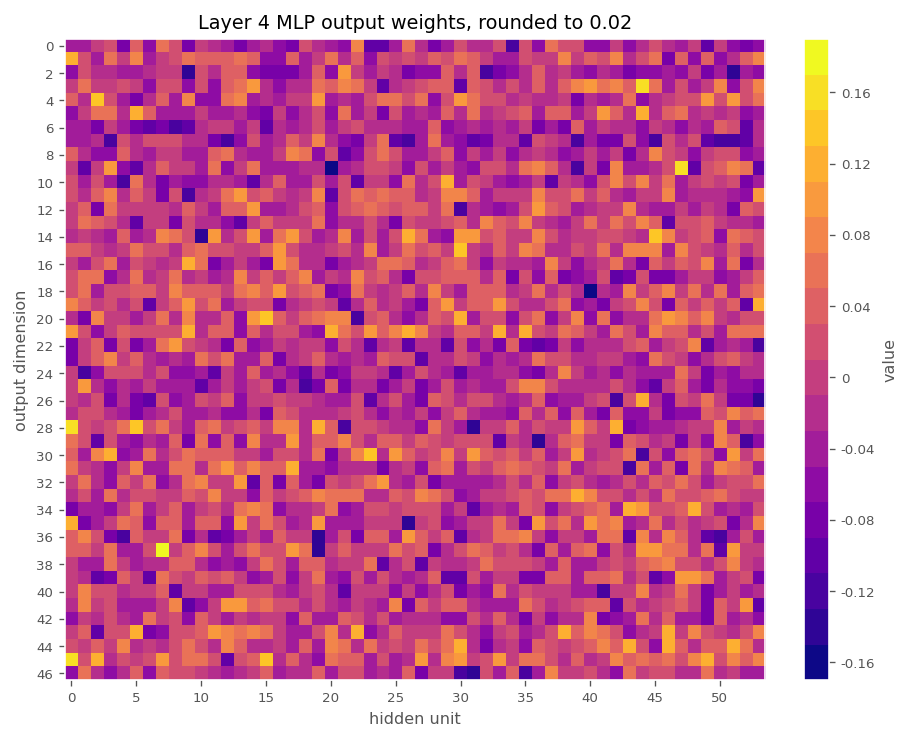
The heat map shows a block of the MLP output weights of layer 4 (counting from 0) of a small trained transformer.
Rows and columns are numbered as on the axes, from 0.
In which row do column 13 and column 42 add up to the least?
26
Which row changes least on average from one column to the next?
33
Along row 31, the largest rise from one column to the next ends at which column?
44
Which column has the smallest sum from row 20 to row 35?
18
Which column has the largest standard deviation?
30
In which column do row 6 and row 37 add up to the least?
36
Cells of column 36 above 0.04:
11
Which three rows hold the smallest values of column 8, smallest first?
6, 40, 13
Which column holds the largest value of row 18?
16
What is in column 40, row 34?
0.04
